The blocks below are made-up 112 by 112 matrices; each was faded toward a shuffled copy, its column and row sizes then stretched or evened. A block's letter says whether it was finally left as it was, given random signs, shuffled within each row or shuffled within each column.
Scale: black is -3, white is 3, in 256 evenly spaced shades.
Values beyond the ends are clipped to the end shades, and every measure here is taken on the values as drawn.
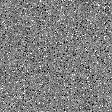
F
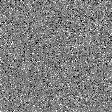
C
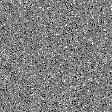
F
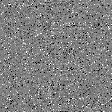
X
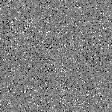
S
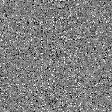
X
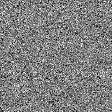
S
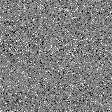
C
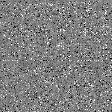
S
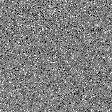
C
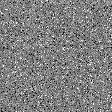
F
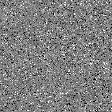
S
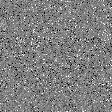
S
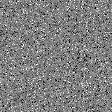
F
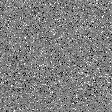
C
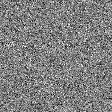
C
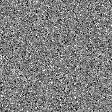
F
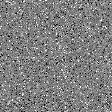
S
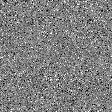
C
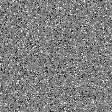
F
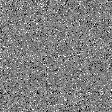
S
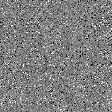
X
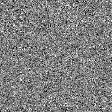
X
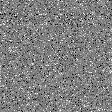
C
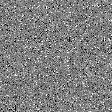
S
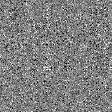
X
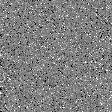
F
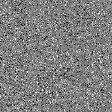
X
